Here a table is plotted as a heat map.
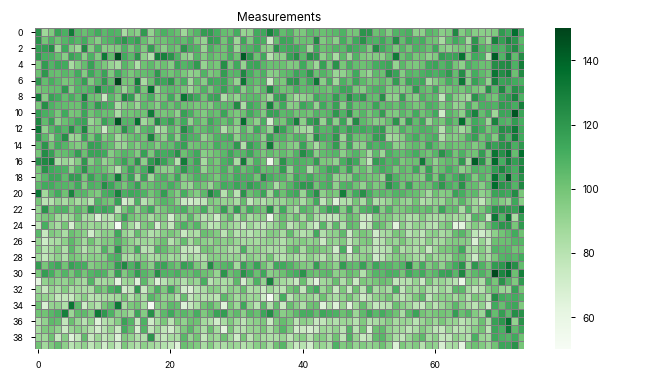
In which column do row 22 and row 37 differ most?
28
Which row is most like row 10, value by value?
13
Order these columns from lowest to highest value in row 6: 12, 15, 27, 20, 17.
17, 27, 20, 15, 12
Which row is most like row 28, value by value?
26
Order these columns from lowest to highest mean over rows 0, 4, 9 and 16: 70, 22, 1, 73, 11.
11, 22, 1, 70, 73
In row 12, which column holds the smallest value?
10
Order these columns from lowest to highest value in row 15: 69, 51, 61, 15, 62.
15, 51, 62, 61, 69
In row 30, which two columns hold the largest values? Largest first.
69, 71
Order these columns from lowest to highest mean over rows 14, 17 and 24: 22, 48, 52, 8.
48, 8, 52, 22
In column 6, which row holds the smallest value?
38
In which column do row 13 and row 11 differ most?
12
